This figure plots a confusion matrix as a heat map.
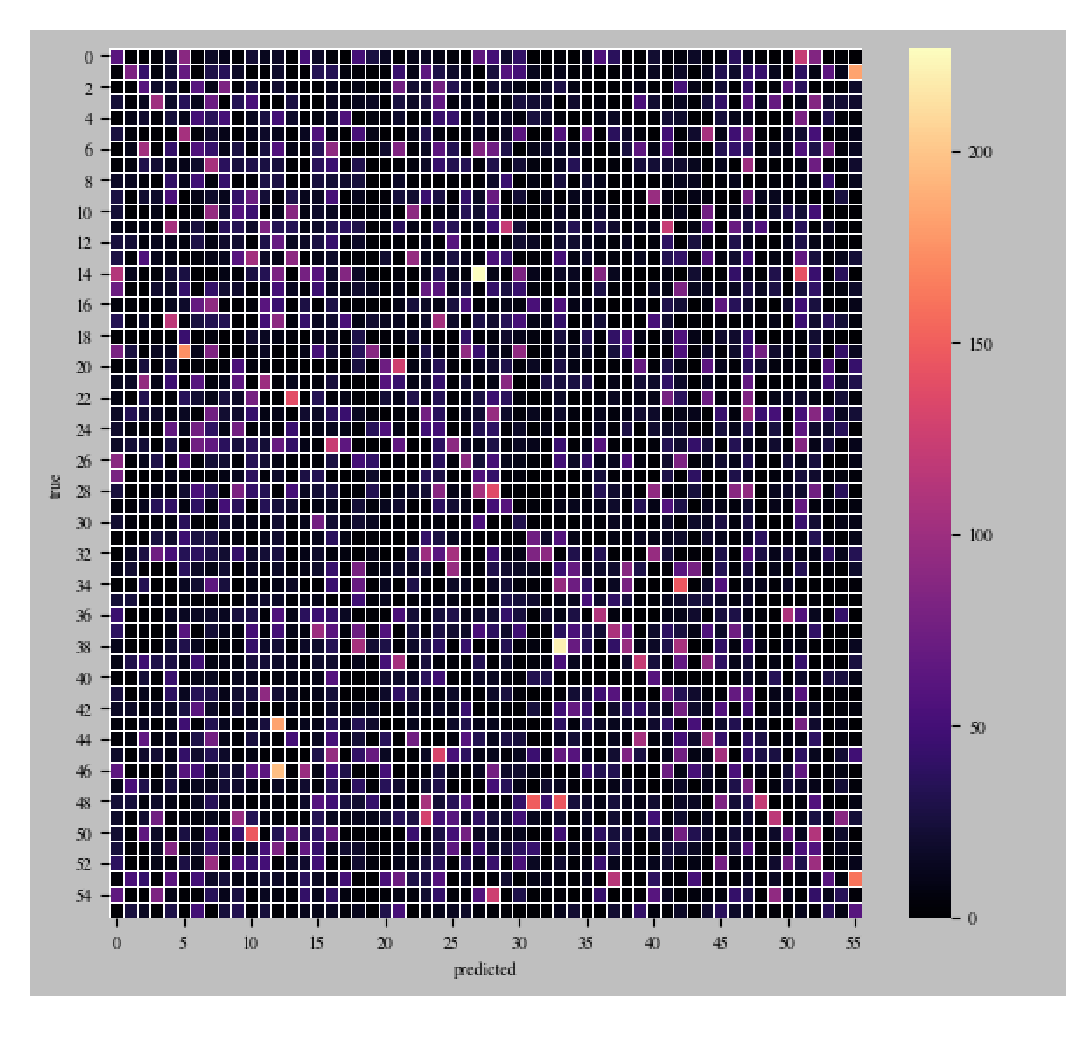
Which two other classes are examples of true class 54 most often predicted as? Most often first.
28, 49
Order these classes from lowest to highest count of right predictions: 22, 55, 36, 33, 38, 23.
22, 33, 55, 23, 38, 36
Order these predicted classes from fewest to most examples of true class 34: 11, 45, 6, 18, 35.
11, 6, 35, 45, 18
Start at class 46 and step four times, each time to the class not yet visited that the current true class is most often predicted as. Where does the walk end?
7
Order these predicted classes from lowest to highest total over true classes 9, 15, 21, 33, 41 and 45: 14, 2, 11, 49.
14, 49, 2, 11
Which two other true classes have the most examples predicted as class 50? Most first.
36, 52
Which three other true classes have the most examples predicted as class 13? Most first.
22, 10, 50
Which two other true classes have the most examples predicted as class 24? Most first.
45, 17
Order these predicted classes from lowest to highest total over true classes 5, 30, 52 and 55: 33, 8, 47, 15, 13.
13, 8, 33, 47, 15
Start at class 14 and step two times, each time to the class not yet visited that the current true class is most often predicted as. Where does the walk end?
0
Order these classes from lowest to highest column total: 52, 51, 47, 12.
52, 12, 51, 47
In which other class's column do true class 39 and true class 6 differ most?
44
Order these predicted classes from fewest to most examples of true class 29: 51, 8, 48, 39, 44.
48, 44, 39, 8, 51
